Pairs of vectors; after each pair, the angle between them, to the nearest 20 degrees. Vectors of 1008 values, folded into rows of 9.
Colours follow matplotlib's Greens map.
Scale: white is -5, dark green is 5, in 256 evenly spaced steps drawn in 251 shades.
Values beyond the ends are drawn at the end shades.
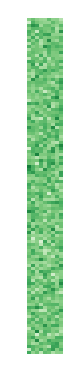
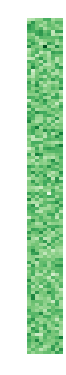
60 degrees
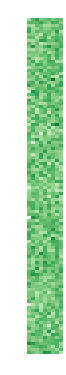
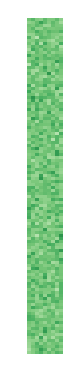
100 degrees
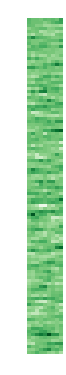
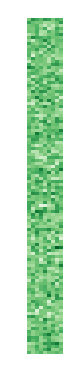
60 degrees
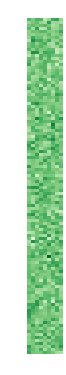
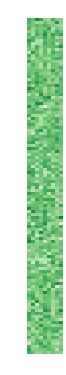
80 degrees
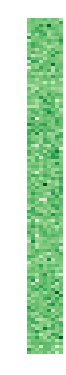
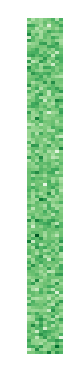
140 degrees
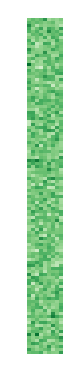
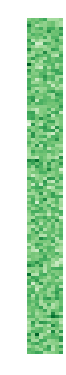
20 degrees
